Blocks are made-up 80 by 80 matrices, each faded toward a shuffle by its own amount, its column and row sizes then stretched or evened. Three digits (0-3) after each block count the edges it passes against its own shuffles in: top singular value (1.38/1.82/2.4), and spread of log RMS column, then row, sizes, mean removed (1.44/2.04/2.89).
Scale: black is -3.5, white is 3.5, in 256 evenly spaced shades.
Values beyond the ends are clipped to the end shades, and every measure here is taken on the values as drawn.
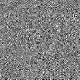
2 1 1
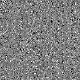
1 2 1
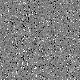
0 2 0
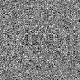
2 0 1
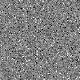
1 1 0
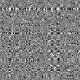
3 1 2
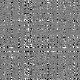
1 3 3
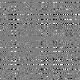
3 2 3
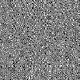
2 1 0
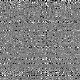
2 1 3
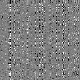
3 3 1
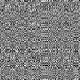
3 1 3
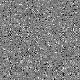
2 1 0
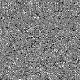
2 0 1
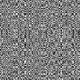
3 3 1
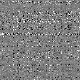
1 2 3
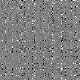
1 3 2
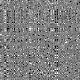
3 2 2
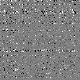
0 2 3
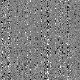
1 3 1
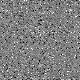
1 0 1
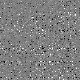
0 2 2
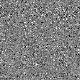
0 1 1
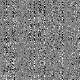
2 3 0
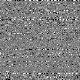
2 1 3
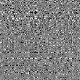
2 0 3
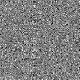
2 1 1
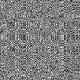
3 1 1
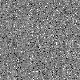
1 1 0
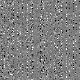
0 3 0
